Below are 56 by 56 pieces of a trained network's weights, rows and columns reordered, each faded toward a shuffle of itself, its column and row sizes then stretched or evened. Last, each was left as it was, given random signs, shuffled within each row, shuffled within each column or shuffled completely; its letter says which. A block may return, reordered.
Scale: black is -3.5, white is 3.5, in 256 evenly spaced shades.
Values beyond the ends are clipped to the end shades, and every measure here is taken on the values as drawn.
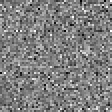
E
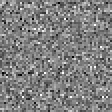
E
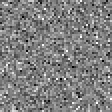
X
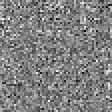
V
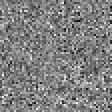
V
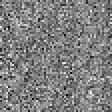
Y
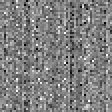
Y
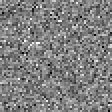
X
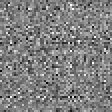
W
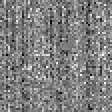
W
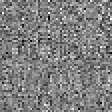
W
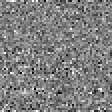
E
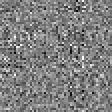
W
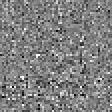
V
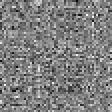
W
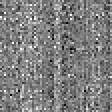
W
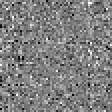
V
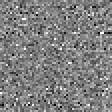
E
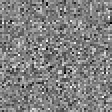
V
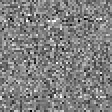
V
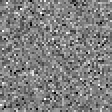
X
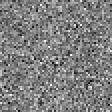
X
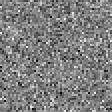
X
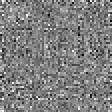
W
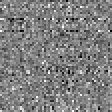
W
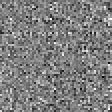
V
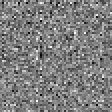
V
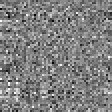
W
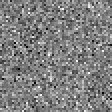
X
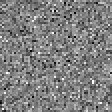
X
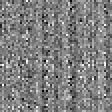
W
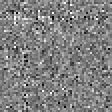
V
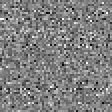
E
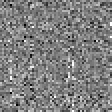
W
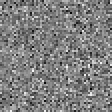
Y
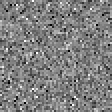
X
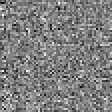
W
